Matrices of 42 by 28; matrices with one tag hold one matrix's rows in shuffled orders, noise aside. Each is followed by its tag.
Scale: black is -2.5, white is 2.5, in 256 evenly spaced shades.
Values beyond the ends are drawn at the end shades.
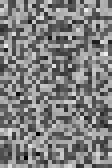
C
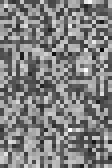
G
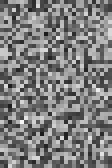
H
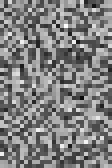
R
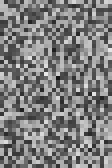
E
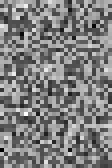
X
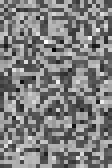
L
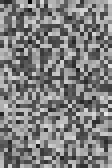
X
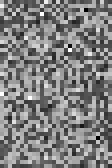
G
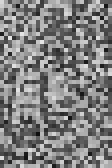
L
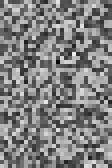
R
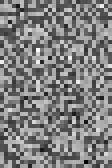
E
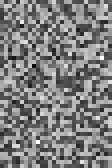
R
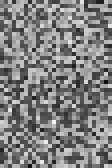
R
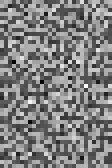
H
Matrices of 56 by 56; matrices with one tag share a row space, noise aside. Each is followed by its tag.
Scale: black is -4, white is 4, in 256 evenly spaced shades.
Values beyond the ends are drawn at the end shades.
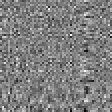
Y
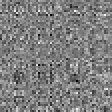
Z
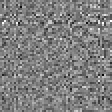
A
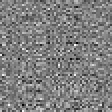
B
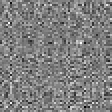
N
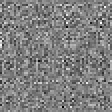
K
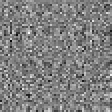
N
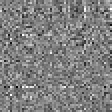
N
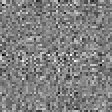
B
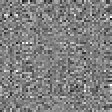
N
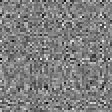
K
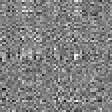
B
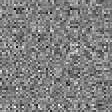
Z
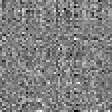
B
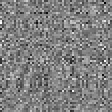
K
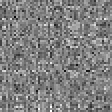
Z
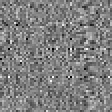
Y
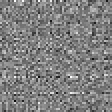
Z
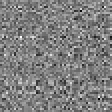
A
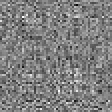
B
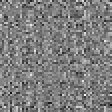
N
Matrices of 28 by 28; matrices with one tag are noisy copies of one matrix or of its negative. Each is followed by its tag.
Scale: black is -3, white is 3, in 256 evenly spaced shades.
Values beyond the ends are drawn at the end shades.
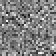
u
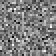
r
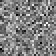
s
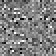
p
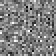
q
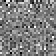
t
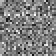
s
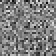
t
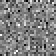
t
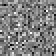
q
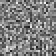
t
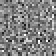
q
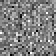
q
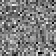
u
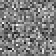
r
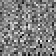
q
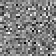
s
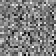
q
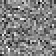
p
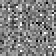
q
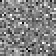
p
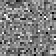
p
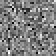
r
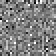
t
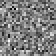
r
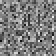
q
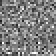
u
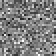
p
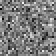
r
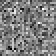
r
